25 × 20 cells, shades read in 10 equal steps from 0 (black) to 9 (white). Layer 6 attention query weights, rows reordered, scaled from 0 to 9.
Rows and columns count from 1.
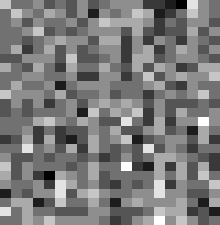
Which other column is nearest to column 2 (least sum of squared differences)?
10
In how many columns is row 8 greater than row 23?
8
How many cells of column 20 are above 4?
9
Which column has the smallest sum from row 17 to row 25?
11
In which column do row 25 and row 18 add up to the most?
15
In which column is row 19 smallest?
14
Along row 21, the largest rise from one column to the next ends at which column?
6
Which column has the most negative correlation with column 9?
18
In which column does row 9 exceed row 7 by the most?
20
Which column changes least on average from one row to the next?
2
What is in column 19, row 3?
5
